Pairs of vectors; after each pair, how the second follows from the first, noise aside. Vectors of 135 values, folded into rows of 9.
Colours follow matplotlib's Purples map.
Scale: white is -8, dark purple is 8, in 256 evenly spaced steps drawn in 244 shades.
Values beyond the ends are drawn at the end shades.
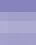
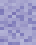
shuffled.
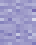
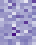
wrapped around, negated, scaled up.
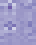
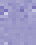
wrapped around, partly zeroed.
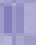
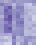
scaled up.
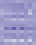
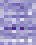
scaled up.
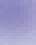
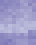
wrapped around.
